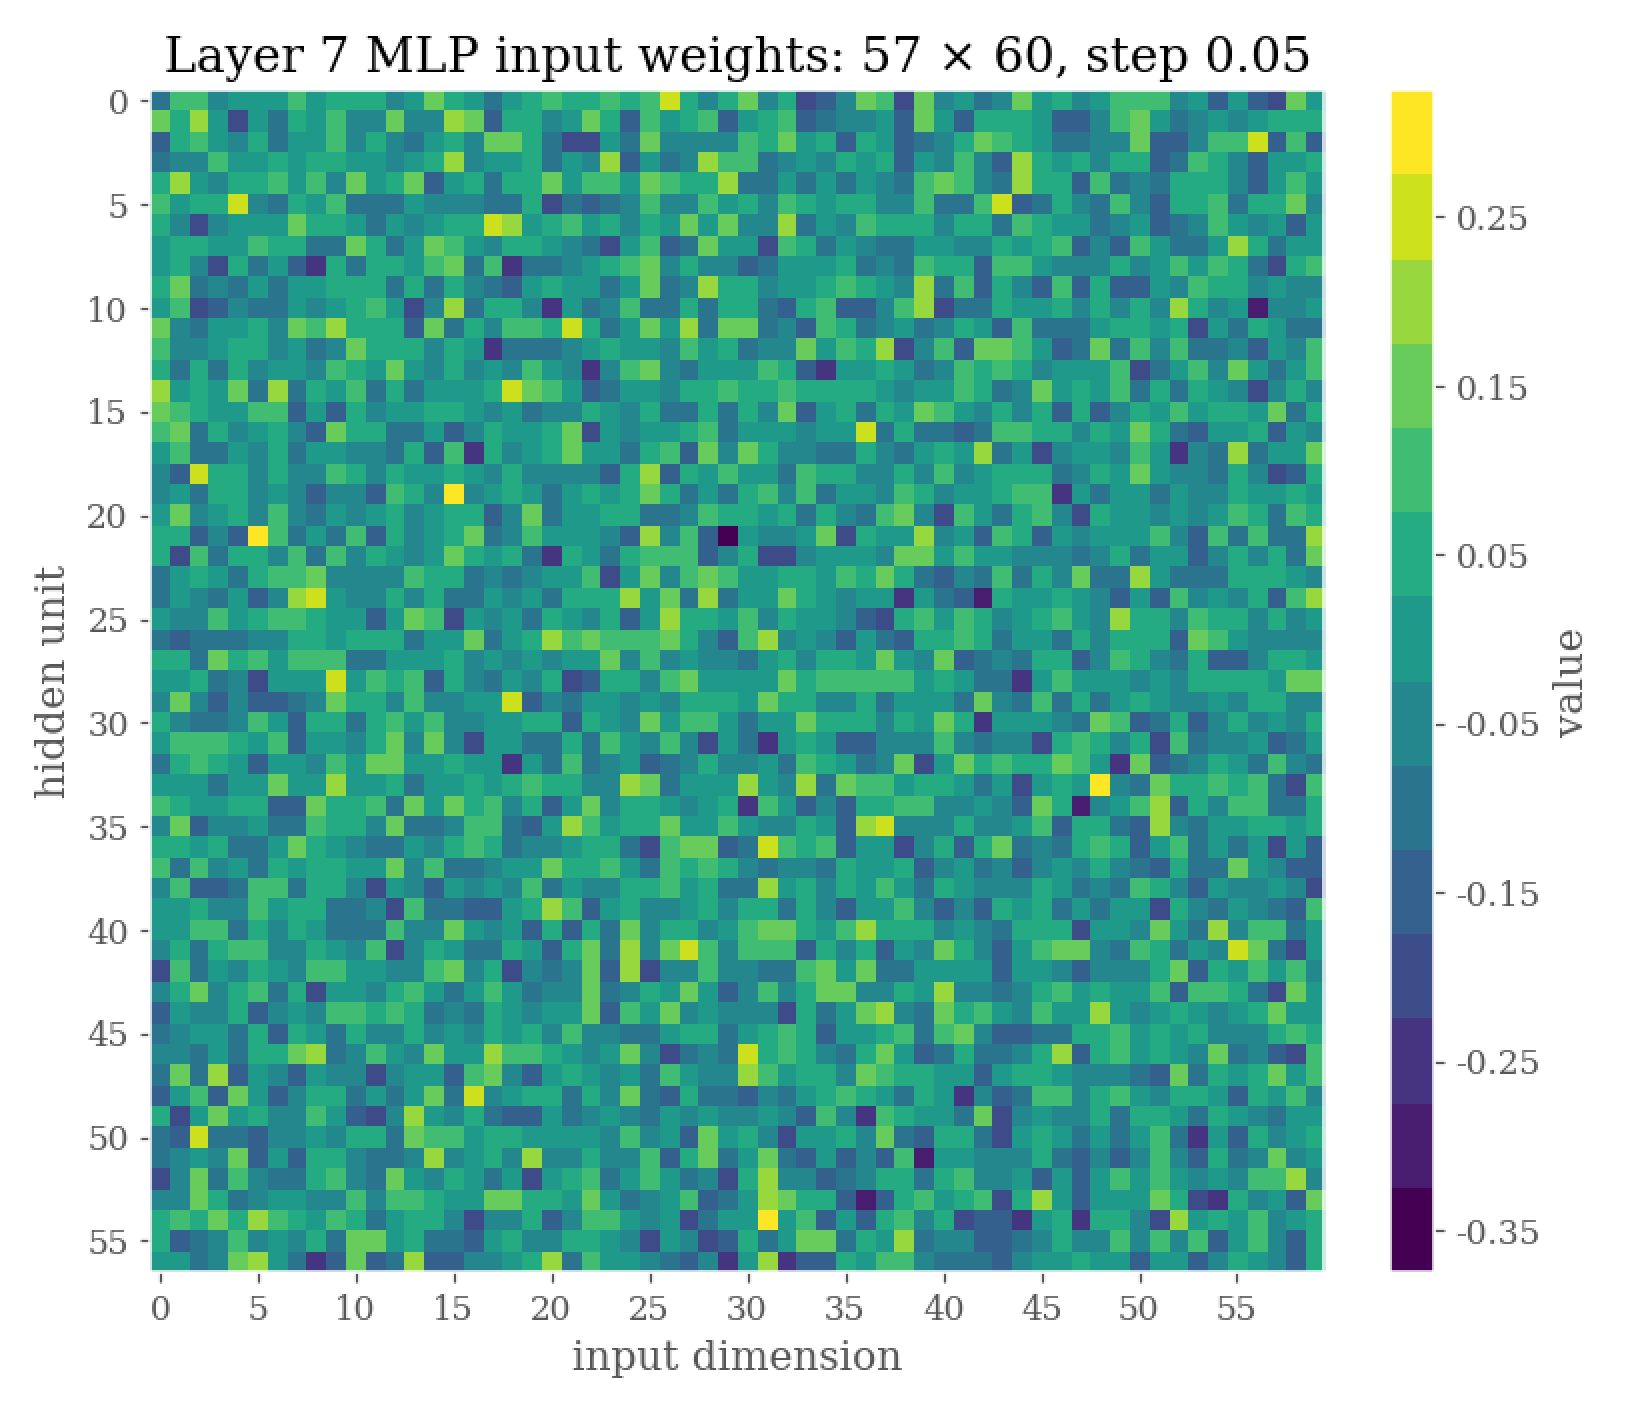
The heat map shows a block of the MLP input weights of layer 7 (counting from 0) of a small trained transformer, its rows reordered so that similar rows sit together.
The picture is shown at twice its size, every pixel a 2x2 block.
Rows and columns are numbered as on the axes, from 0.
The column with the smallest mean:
47
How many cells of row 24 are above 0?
18
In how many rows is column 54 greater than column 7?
31
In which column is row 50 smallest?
53
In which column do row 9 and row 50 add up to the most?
28
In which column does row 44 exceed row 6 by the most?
48
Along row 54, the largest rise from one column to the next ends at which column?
52
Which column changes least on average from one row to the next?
10
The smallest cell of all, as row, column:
21, 29
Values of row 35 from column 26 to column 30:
0.15 0 0 0.1 0
